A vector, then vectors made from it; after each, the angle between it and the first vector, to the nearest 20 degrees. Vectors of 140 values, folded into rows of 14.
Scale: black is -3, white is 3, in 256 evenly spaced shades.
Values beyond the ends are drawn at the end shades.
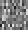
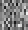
60 degrees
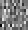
20 degrees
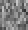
80 degrees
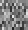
60 degrees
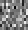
40 degrees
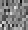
140 degrees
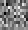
120 degrees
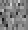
100 degrees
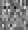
40 degrees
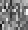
60 degrees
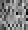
120 degrees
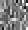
120 degrees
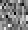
100 degrees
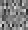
160 degrees
